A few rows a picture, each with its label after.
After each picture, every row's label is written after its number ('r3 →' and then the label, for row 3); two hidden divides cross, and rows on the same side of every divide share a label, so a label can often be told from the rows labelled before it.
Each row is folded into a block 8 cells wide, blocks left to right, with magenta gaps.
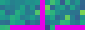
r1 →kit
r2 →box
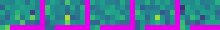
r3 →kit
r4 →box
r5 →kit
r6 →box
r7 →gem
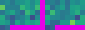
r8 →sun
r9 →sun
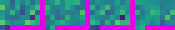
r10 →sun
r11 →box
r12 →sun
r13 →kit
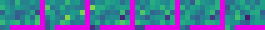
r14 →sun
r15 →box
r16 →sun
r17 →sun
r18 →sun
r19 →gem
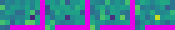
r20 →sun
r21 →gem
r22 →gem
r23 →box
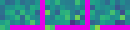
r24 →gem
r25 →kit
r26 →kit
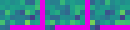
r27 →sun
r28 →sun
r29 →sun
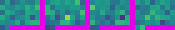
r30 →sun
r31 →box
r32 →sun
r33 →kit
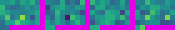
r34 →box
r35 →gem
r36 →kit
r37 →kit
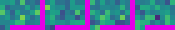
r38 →box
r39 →sun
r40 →kit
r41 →gem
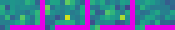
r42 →box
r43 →box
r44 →kit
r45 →kit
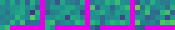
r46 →kit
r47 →gem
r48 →sun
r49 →sun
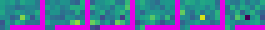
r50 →box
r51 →sun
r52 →sun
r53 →kit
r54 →box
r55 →gem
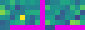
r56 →box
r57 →sun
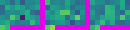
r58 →gem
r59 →kit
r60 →kit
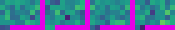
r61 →sun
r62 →gem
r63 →sun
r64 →sun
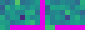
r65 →gem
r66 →gem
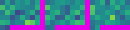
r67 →sun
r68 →sun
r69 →box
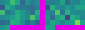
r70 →kit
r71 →gem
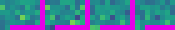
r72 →box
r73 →sun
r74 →gem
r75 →gem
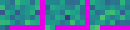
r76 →sun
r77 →gem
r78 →kit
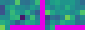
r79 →gem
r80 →box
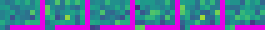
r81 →sun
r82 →box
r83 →sun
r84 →kit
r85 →box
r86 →kit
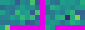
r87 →kit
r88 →gem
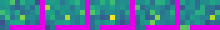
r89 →box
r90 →box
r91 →box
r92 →box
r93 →kit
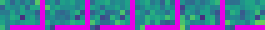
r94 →gem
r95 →sun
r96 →sun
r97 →kit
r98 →gem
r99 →sun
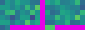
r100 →sun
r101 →kit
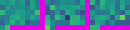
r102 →kit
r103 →gem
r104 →kit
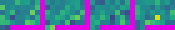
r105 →sun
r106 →kit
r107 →gem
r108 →box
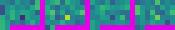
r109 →gem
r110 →box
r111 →gem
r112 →box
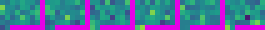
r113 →box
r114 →box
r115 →gem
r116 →kit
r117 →box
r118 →gem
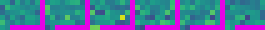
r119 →gem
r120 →box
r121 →kit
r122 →sun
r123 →sun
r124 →gem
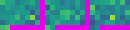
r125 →kit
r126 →kit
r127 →box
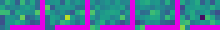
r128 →box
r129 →box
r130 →kit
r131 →kit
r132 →gem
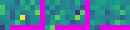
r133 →box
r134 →kit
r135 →sun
